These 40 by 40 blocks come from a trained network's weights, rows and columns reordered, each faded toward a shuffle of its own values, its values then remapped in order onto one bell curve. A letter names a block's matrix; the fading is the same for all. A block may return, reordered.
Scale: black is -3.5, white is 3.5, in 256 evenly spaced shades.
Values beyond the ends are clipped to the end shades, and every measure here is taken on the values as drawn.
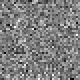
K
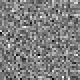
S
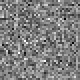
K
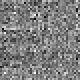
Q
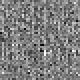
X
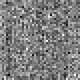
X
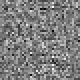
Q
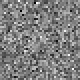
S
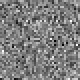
K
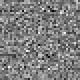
K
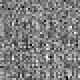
X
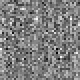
X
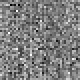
X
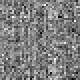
X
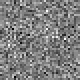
Q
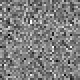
Q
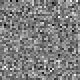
K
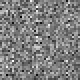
Q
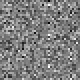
Q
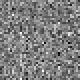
Q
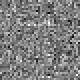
S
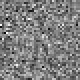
S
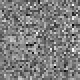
Q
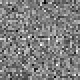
K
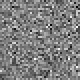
S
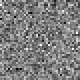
K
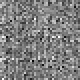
X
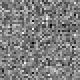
S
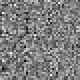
S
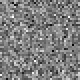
K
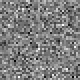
K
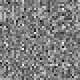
Q
